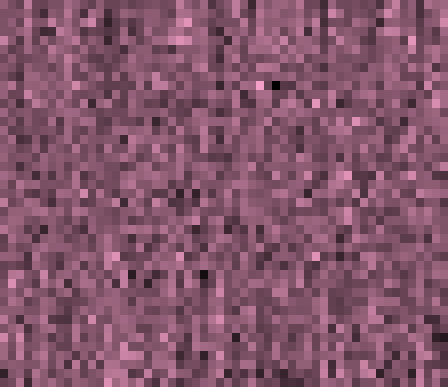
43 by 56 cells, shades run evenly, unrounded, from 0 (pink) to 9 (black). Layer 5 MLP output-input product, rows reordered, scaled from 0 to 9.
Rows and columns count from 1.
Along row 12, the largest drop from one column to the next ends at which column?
40
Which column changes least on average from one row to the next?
53
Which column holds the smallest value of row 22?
11
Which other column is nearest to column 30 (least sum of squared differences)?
37
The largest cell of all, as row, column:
10, 35
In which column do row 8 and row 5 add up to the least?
52
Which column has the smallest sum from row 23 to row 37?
28
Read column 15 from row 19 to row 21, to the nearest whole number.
5 5 5
